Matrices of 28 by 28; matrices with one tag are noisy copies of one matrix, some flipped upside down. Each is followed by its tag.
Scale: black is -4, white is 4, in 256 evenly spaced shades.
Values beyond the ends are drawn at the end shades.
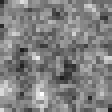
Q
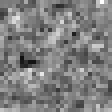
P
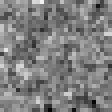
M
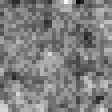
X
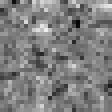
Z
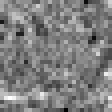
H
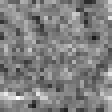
H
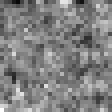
X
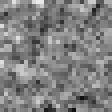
M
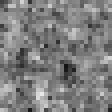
Q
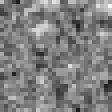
Z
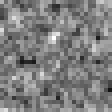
P
